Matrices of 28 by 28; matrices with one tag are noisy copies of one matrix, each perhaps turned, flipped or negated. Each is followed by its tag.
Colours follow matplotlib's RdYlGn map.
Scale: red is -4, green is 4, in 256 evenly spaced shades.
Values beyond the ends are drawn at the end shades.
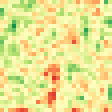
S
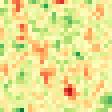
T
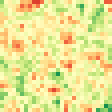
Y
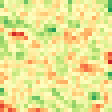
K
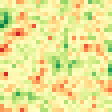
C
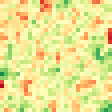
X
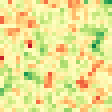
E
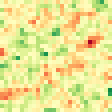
T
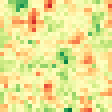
C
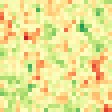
E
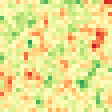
E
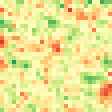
C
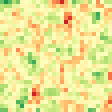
K
